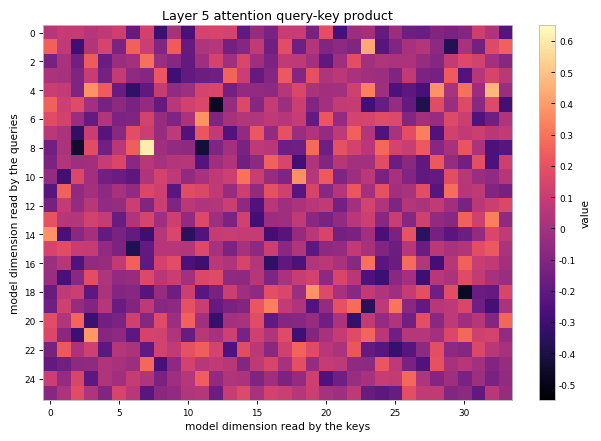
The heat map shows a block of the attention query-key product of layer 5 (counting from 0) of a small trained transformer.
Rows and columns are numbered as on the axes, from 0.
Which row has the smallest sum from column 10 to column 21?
16
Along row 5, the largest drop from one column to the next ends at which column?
12
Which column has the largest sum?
22
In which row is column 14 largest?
10
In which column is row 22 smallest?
25
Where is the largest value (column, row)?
7, 8
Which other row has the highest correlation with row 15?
4
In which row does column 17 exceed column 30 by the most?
18
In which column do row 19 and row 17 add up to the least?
23
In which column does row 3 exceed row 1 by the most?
29
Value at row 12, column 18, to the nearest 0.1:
0
